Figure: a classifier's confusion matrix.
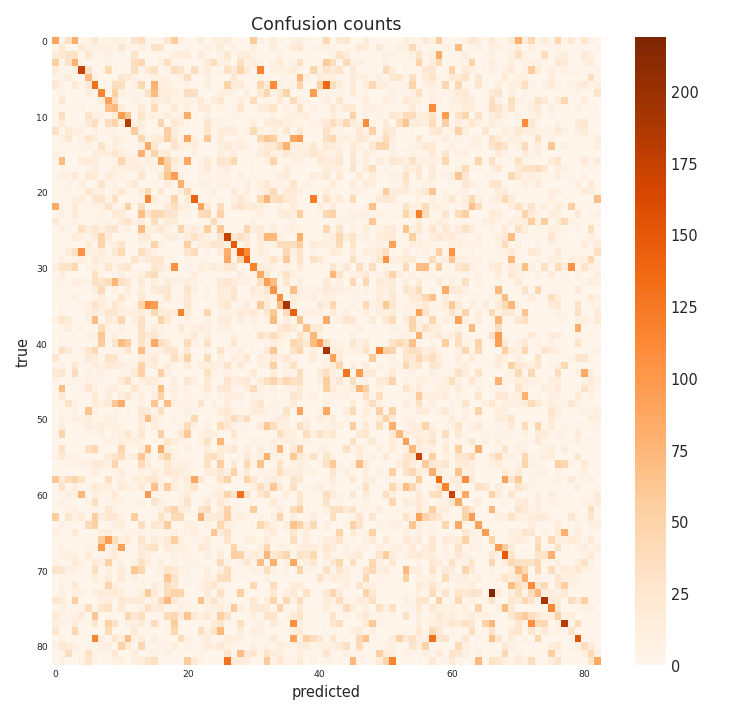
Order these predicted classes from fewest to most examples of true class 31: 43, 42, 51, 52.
52, 43, 51, 42
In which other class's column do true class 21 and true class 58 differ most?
39
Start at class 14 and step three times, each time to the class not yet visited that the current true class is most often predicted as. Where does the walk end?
13
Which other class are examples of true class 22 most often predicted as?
0
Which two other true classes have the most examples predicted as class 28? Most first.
60, 81
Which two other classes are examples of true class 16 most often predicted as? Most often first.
20, 1
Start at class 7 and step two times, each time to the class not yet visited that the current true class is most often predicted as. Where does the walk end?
67
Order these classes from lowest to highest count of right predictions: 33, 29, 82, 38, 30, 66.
66, 38, 82, 33, 30, 29
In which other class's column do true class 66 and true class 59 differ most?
8
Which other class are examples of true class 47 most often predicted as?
71
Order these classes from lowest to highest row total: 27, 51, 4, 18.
18, 51, 27, 4
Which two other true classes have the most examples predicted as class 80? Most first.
44, 74
